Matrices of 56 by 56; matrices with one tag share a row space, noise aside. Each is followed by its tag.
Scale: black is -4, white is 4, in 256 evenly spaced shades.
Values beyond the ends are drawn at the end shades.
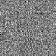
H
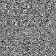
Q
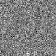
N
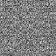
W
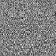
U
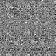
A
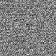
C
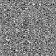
Q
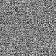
C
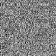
H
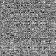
A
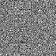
U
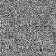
H
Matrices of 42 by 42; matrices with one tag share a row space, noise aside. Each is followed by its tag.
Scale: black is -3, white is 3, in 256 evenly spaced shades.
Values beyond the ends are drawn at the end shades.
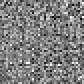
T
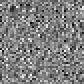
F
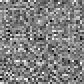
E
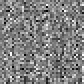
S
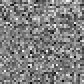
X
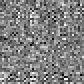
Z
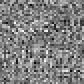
X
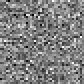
E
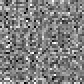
E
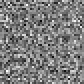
E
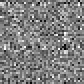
Z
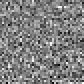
T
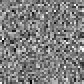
F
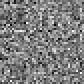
E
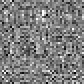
S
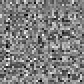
E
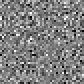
F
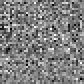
E
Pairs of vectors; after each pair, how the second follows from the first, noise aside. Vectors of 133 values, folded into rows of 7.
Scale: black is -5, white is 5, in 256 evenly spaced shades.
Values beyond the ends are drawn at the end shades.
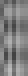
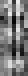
reversed, scaled up.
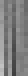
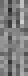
wrapped around, negated.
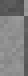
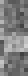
wrapped around, negated.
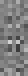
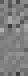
negated, partly zeroed.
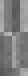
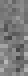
wrapped around, partly zeroed.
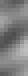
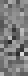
sign-scrambled.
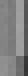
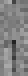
wrapped around, partly zeroed.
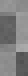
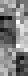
scaled up.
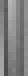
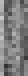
wrapped around, negated.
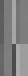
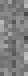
wrapped around, partly zeroed.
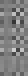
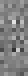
negated, partly zeroed.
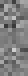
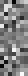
scaled up.
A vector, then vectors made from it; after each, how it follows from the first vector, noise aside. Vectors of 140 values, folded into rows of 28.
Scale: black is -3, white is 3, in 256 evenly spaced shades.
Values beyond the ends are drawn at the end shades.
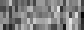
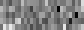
negated, partly zeroed.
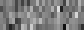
partly zeroed.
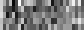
reversed, negated.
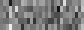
negated, partly zeroed.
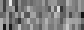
partly zeroed.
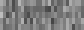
reversed, negated, shrunk.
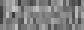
reversed, shrunk.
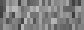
reversed, shrunk.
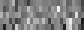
partly zeroed.
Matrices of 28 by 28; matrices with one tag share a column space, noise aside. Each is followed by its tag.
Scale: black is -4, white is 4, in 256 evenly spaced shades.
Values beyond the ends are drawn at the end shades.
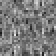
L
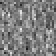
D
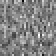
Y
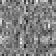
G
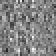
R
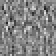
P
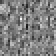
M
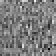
G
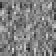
D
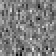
D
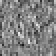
Y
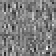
D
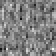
D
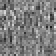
P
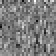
G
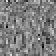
G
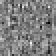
M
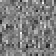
G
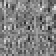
M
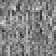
P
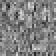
D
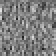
D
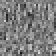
D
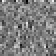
G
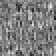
D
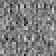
M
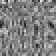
G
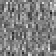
D
